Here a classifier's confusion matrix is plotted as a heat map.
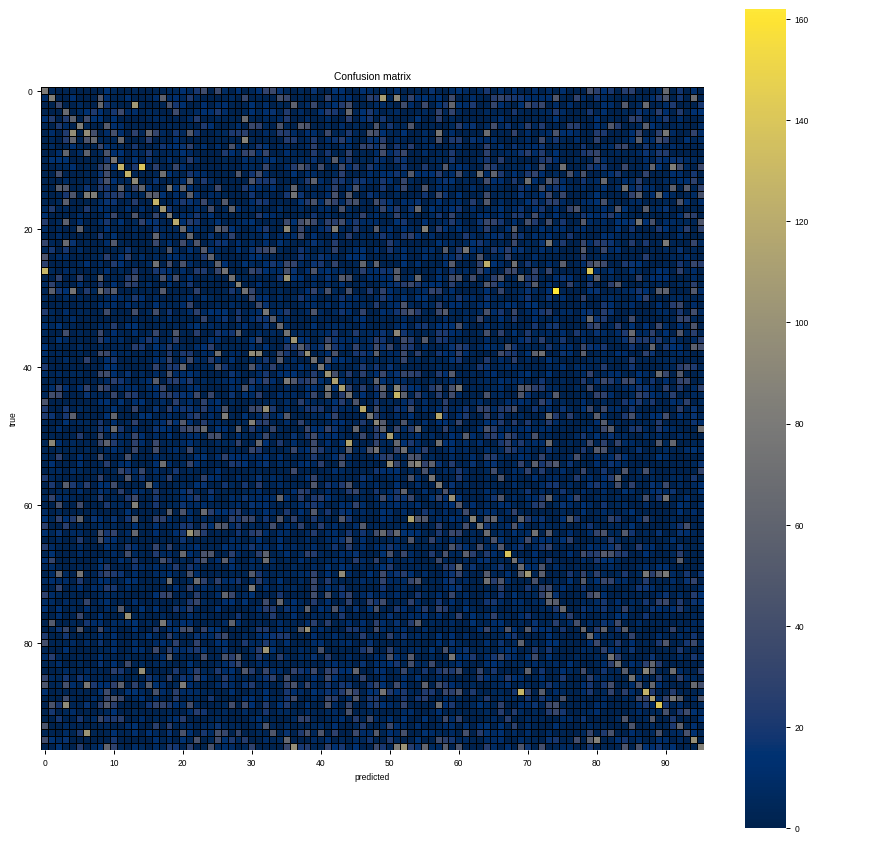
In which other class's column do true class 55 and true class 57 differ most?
15
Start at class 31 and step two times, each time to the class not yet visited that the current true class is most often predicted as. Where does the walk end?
48
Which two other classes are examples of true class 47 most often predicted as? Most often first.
57, 26
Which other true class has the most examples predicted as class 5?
70
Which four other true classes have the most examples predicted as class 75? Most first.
11, 25, 88, 15
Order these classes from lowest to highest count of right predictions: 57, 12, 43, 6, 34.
34, 57, 6, 43, 12
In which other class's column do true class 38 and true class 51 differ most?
44
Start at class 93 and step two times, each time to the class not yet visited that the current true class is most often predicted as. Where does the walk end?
4
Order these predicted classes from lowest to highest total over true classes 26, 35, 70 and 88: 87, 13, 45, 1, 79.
1, 13, 45, 87, 79
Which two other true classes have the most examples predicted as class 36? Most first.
95, 15
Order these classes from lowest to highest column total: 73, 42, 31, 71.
71, 31, 42, 73
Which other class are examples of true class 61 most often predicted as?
23
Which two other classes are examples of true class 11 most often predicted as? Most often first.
14, 91
